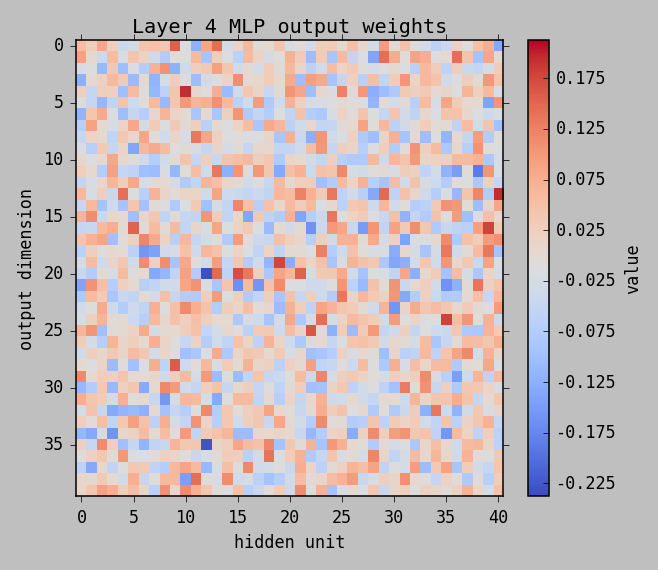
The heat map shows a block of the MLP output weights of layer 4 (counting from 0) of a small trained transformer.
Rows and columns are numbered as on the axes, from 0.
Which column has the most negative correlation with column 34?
5
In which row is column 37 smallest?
15
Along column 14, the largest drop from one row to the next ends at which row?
11
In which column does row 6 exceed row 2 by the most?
2
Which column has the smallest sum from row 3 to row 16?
28
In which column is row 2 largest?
8
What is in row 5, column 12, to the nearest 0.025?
0.075
